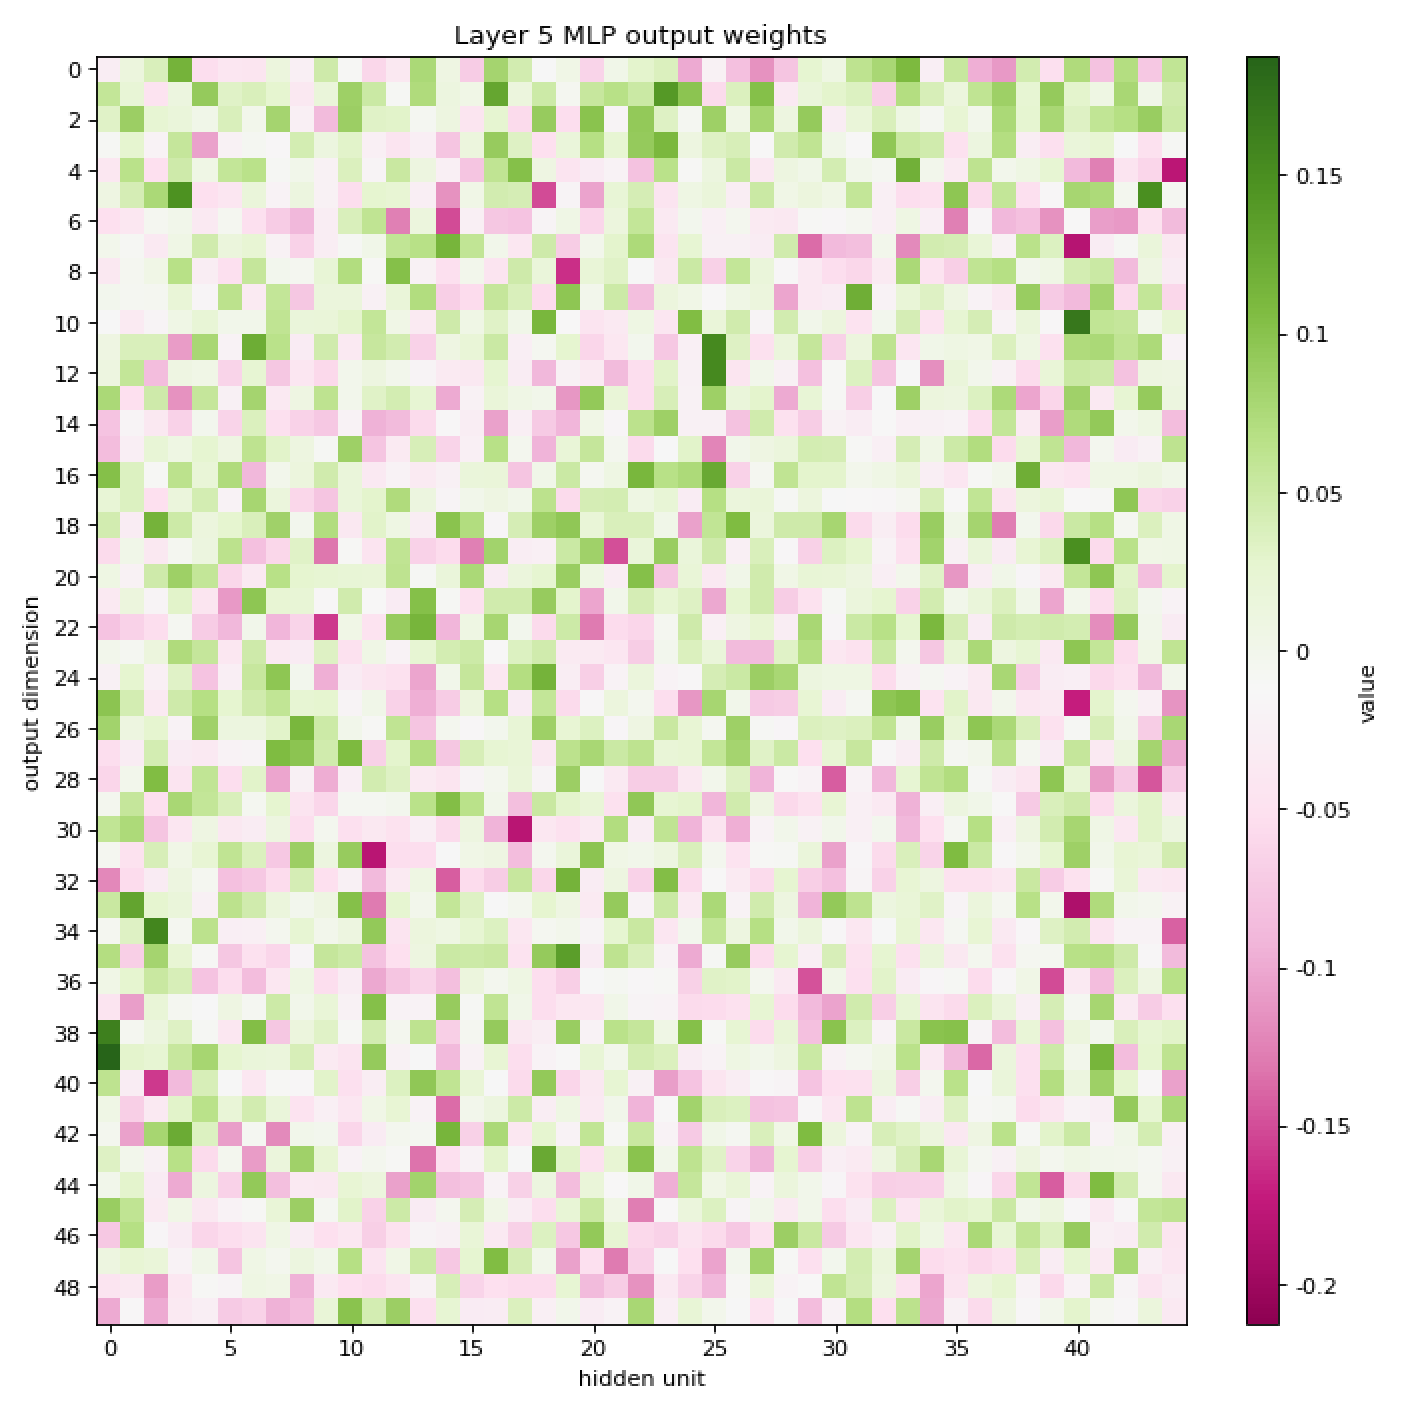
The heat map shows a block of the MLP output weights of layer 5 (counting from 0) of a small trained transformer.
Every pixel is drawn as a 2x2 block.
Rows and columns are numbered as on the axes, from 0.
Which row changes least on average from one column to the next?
48
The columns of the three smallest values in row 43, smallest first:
13, 6, 27
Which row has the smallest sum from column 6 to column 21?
14
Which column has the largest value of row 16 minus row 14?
0
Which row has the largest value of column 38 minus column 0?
32
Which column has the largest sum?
16
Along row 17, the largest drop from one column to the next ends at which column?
43
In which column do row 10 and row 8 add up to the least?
19
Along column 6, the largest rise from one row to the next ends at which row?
44
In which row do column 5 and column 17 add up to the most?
4
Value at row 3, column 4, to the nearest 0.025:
-0.1
